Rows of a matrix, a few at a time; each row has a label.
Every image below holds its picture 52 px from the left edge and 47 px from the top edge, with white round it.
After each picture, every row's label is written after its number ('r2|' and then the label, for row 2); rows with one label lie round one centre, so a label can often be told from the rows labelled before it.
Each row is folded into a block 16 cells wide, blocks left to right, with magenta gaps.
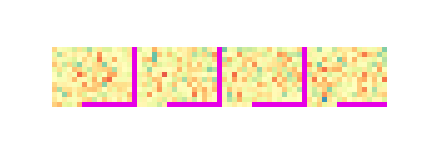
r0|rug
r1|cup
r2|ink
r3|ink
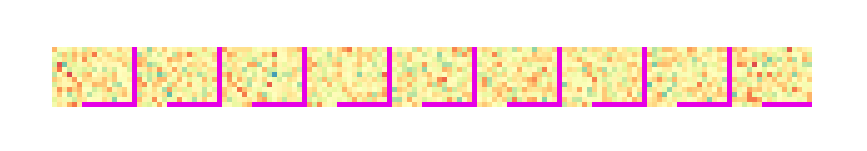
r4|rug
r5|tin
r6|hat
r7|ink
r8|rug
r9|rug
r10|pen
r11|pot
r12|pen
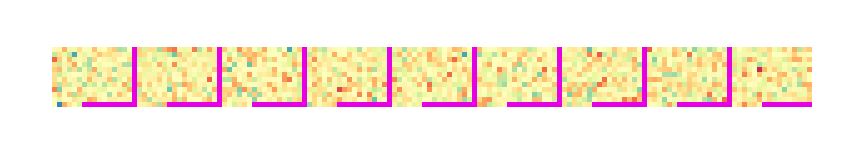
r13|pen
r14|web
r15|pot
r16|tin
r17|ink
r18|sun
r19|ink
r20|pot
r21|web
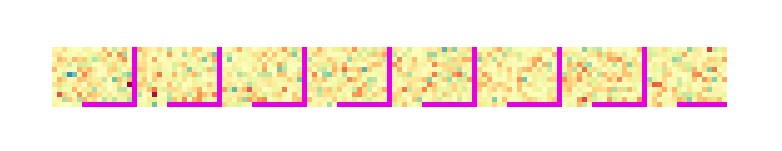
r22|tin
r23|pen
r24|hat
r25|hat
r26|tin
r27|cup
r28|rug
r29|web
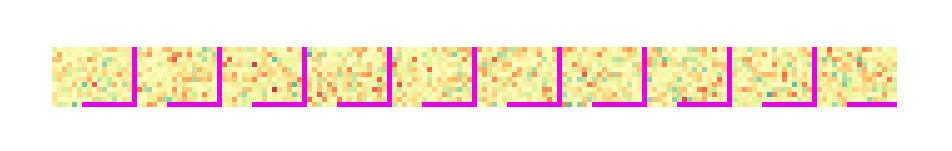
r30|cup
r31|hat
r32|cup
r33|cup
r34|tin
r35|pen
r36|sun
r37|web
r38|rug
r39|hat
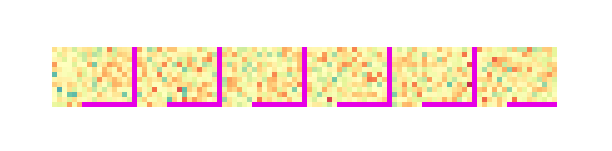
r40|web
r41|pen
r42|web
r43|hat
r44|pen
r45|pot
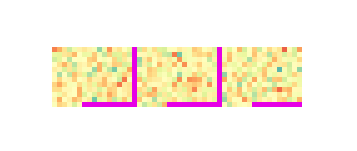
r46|web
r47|ink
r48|pen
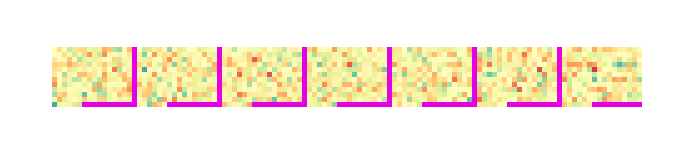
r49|pen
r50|pot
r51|ink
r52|rug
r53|tin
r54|tin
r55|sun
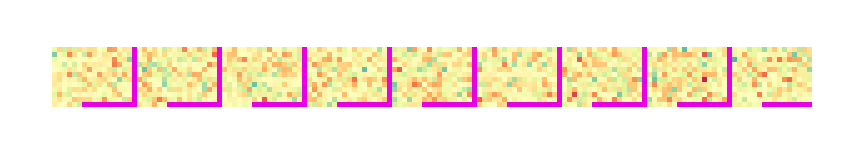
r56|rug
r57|hat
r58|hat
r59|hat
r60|tin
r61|ink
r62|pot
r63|rug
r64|rug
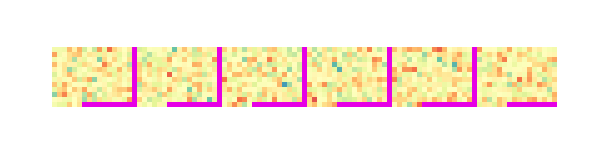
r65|pen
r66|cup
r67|rug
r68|web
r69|sun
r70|web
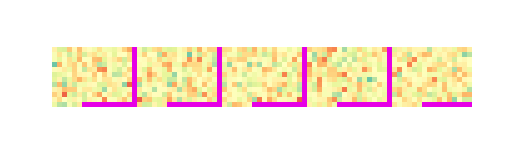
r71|cup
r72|ink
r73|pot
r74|pot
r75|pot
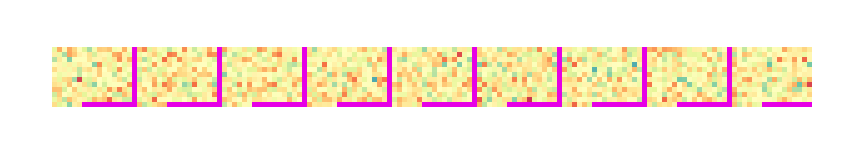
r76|sun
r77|rug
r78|tin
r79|web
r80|rug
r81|hat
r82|pen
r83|sun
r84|ink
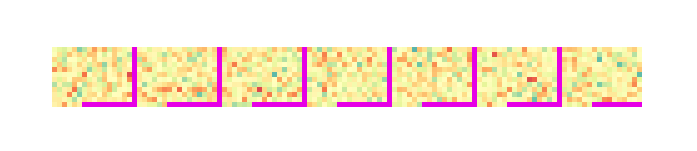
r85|ink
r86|cup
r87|hat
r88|rug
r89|cup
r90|rug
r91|sun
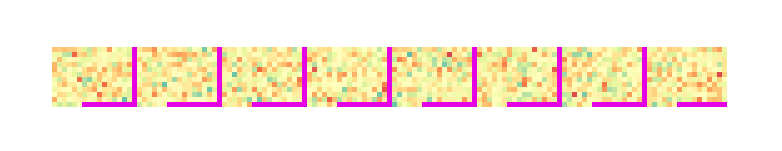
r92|pot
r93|hat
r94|tin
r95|pen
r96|sun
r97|web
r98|pen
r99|cup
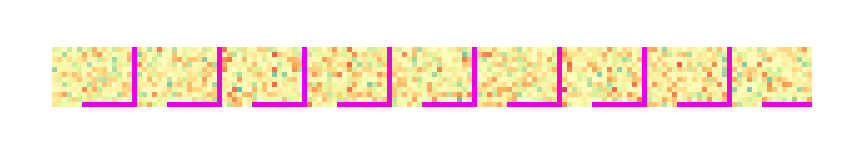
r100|cup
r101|ink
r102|tin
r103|pot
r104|hat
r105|web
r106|hat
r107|rug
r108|ink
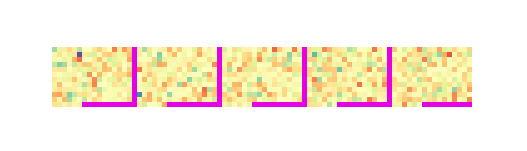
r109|cup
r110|pen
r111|ink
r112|tin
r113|pen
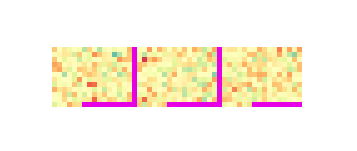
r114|tin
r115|pen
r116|tin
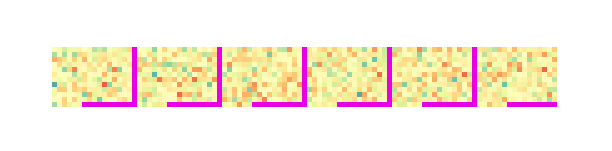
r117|tin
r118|tin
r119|tin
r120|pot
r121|pen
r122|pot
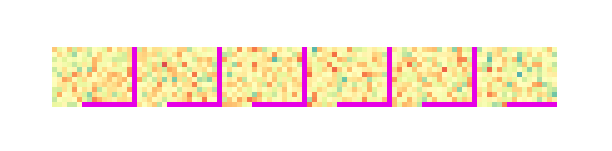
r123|cup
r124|ink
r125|web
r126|pot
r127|tin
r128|ink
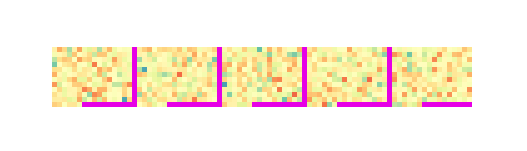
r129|rug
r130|sun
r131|ink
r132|hat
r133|cup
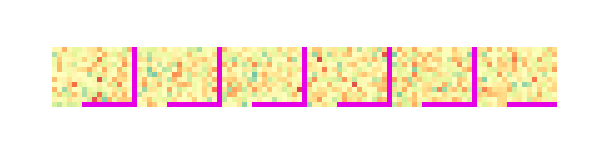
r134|hat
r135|tin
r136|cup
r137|pen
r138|sun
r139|sun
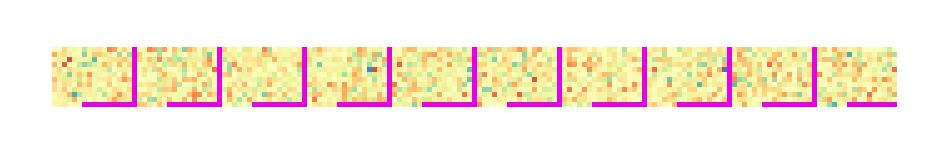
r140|pen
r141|web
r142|pot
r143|web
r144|hat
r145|ink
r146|sun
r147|rug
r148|sun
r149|sun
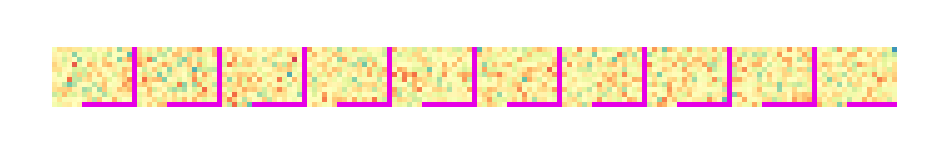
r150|pen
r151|pen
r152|sun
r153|sun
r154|cup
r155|cup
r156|web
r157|tin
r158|pen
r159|ink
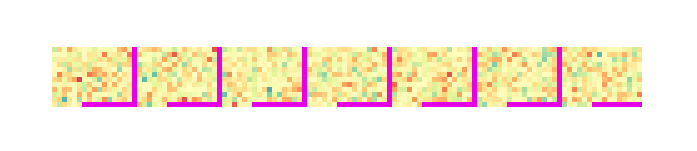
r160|cup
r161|sun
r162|pen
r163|tin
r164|hat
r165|pen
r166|tin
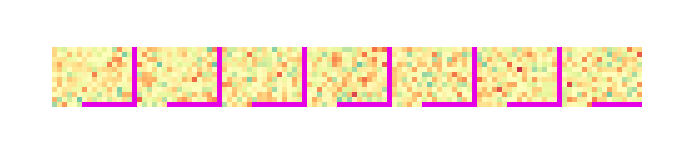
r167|tin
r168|hat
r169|tin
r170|rug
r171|hat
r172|cup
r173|tin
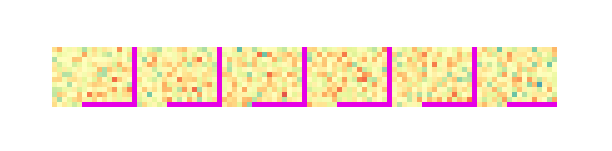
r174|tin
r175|rug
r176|pot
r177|rug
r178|pot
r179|rug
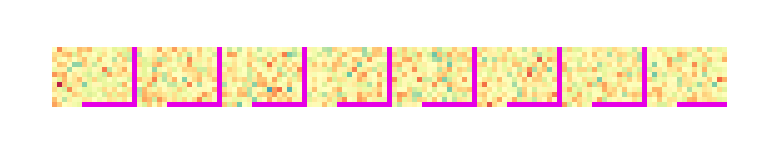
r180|hat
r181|pen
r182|ink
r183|rug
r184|pot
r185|web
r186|ink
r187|sun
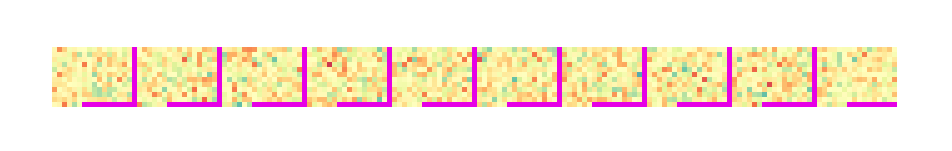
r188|hat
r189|ink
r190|sun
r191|pot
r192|pot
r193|ink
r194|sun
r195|ink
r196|ink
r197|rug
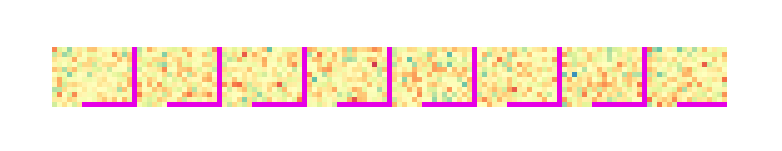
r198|tin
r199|hat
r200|pot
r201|sun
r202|cup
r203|web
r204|tin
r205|tin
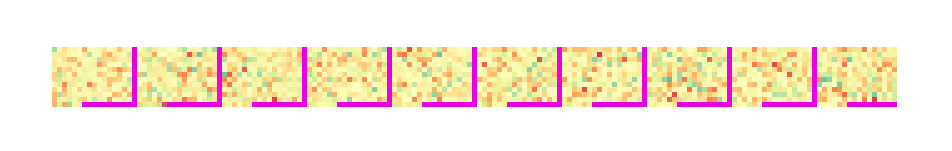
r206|ink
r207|web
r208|hat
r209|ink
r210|web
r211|ink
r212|sun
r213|sun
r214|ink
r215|sun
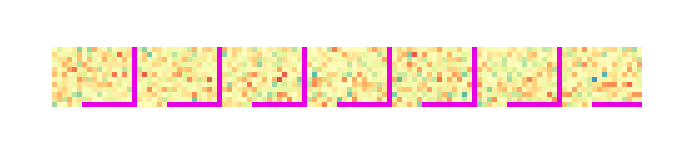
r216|pot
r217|cup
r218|rug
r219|web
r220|sun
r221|hat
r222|pot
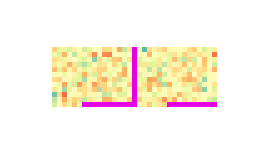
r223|pen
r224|web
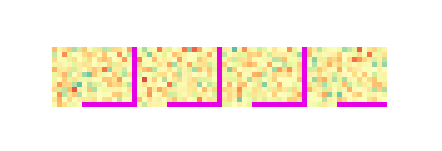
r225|hat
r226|pen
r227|ink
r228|ink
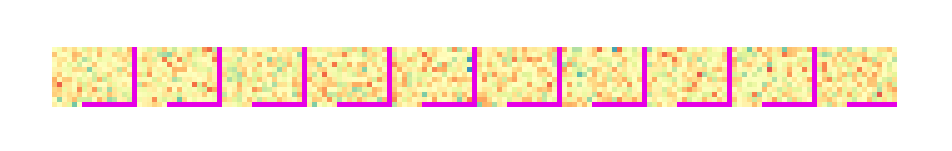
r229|hat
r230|cup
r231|sun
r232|pen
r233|hat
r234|pen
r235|tin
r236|web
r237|tin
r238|rug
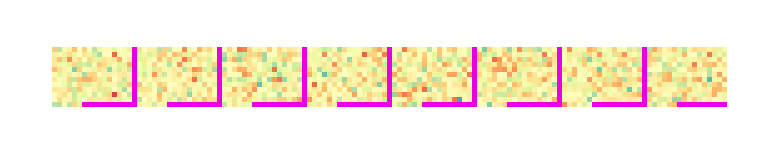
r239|pen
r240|rug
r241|sun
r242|tin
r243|pen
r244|pot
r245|ink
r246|pen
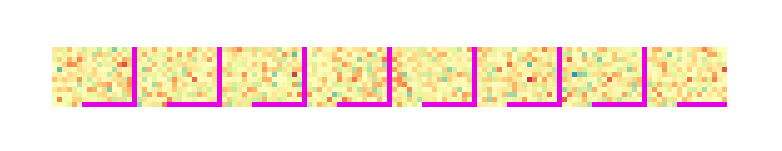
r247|pot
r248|web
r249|hat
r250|web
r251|hat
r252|rug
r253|tin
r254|sun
